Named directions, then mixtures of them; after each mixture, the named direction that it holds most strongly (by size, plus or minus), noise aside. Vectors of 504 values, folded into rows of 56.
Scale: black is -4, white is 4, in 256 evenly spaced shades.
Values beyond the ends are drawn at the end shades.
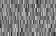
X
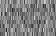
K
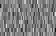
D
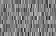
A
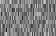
K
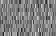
A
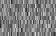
X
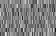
D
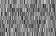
K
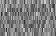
K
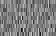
A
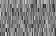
K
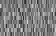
D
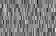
D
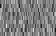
D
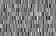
A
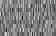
K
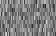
K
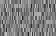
A
